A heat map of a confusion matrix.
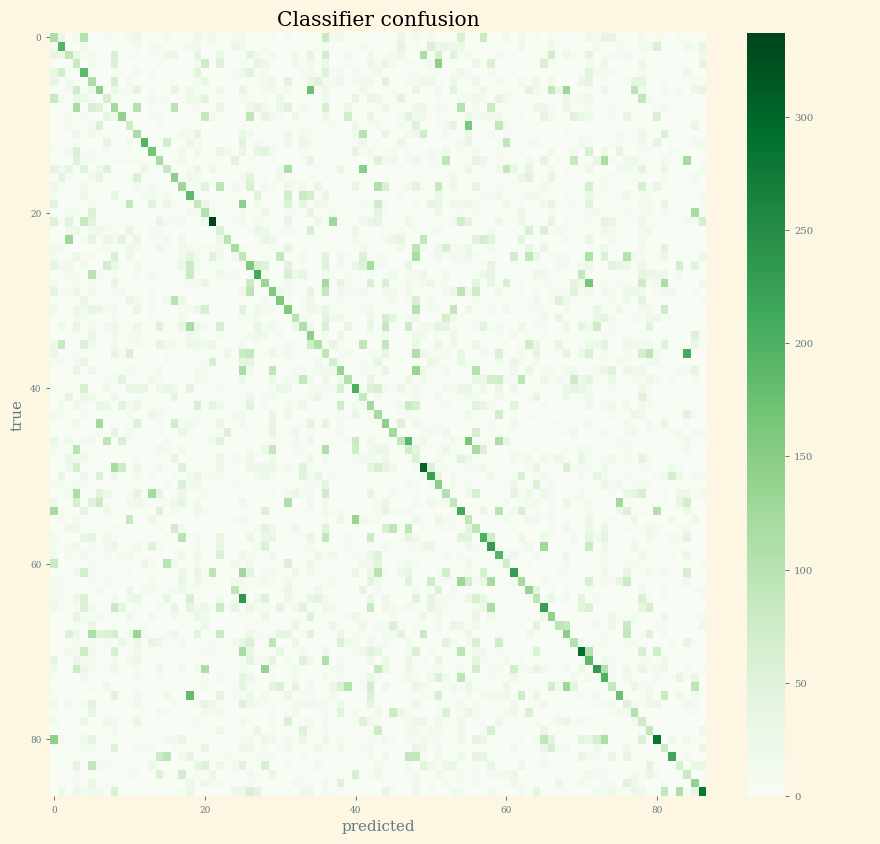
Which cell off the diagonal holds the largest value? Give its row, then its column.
64, 25
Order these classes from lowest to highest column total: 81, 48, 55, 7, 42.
7, 81, 55, 42, 48
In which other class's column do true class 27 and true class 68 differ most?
11
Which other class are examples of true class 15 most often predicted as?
41
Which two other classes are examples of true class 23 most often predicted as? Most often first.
2, 49
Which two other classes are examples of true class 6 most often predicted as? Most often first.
34, 68
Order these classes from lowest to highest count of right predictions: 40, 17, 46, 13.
46, 17, 13, 40
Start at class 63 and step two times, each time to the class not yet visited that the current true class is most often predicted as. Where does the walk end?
48
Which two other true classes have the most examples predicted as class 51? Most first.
3, 17
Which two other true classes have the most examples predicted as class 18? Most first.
75, 33
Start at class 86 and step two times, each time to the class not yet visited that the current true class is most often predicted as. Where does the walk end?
5
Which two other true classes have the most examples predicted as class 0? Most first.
80, 54
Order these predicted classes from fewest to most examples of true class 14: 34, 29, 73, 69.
29, 34, 69, 73
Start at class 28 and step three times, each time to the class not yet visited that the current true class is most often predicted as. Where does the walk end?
84
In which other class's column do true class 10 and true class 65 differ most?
55
